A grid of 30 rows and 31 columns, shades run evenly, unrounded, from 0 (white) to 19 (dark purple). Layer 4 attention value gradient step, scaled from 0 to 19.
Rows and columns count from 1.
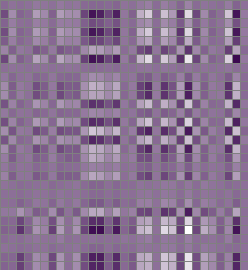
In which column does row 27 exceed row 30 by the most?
24
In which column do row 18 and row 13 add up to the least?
12
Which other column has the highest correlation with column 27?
20
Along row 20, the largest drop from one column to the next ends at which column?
30
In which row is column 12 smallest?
15
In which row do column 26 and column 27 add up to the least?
26
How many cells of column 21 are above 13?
8
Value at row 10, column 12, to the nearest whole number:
6
